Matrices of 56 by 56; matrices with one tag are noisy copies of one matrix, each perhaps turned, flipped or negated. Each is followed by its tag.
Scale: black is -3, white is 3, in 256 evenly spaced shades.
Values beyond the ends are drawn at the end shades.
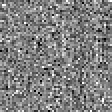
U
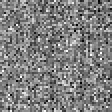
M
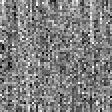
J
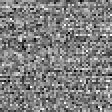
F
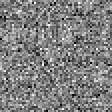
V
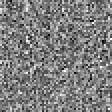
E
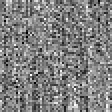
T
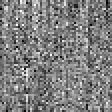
T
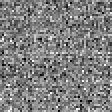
M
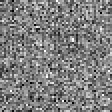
M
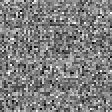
M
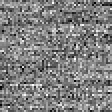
T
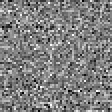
E
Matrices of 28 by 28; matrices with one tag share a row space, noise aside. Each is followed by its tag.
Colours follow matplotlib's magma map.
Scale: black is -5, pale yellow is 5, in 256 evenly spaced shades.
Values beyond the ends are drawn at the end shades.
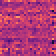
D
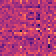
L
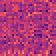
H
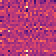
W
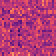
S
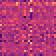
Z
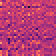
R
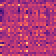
W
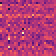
R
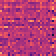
D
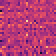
W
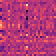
W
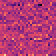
H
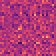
S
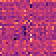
Z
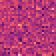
S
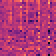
L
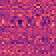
S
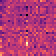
W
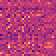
R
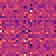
Z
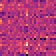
W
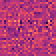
H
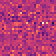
S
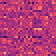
H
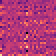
W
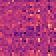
L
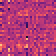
W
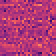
H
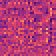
H
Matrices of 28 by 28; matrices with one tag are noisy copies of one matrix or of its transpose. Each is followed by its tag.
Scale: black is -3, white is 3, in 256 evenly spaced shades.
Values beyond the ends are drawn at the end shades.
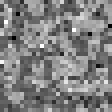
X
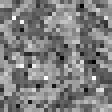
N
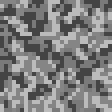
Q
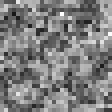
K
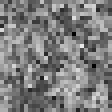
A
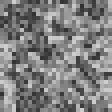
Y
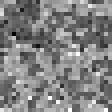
Y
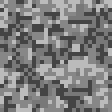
A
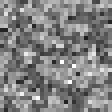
A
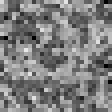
N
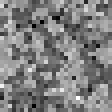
A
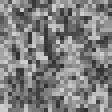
A
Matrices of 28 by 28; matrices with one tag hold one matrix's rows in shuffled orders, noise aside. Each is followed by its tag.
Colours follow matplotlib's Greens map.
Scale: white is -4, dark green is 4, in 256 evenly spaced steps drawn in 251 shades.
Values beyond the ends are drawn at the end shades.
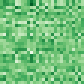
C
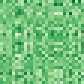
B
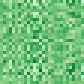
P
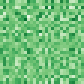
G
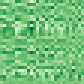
C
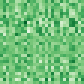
G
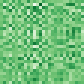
P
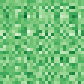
G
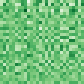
G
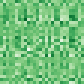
G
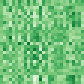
P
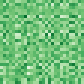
G
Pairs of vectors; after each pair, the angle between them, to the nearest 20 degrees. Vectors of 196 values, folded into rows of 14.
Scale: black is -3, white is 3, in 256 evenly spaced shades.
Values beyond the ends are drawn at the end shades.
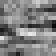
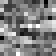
140 degrees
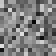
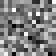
120 degrees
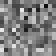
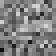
120 degrees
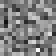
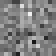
100 degrees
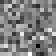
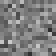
140 degrees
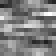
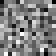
80 degrees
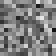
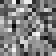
100 degrees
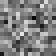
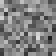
60 degrees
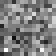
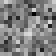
120 degrees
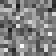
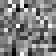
60 degrees
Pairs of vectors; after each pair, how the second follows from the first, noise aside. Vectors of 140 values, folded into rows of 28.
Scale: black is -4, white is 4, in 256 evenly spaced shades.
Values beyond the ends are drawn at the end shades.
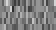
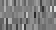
wrapped around, negated, partly zeroed.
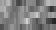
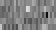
wrapped around, partly zeroed.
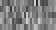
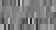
wrapped around, partly zeroed.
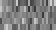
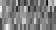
copied.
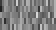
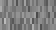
negated, shrunk.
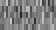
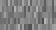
wrapped around, negated, shrunk.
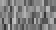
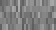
wrapped around, negated, shrunk.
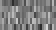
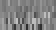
partly zeroed.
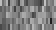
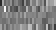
reversed, negated, partly zeroed.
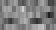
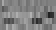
partly zeroed.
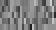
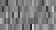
partly zeroed.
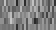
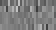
wrapped around, negated, partly zeroed.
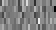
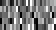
reversed, scaled up.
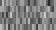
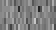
wrapped around, partly zeroed.
